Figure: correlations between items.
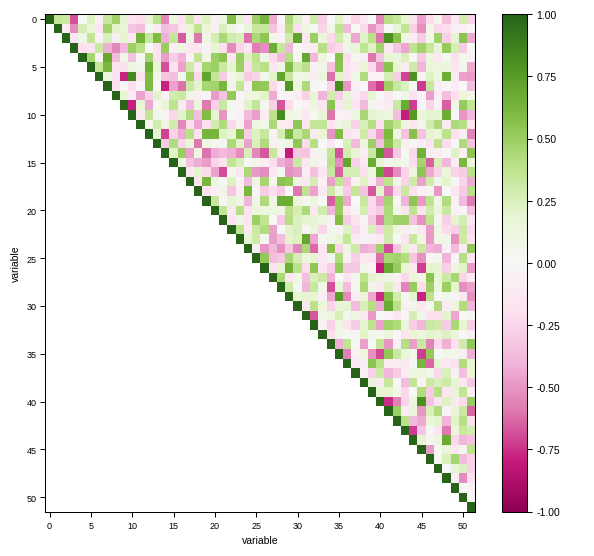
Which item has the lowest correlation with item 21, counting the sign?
16
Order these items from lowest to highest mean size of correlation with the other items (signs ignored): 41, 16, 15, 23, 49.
49, 23, 15, 16, 41
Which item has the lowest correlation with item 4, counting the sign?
39
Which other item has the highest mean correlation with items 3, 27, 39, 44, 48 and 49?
10
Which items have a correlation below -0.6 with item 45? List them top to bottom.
7, 26, 29, 35
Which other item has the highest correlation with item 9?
43
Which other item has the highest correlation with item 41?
2
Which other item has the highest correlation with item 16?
40
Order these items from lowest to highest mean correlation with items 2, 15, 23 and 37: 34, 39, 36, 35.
35, 34, 39, 36
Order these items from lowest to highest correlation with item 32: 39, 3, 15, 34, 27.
34, 3, 15, 27, 39
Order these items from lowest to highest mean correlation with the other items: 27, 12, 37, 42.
37, 27, 42, 12
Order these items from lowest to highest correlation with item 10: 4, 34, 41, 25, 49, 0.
34, 25, 4, 0, 49, 41
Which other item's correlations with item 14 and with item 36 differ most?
23
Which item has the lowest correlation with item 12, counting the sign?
14
